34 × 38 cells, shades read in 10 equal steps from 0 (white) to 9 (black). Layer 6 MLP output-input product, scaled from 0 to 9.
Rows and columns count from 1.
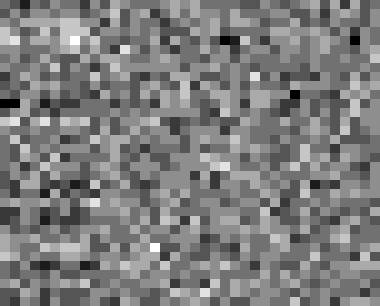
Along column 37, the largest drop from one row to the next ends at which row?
34
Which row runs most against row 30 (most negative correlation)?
5
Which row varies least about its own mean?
31
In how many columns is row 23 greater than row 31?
13
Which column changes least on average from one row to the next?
14
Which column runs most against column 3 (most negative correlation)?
32
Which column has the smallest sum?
12
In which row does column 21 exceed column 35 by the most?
27
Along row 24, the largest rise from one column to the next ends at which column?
28
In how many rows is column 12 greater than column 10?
11
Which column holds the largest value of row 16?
7
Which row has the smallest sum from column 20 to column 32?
19
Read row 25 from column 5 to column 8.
8 6 7 7
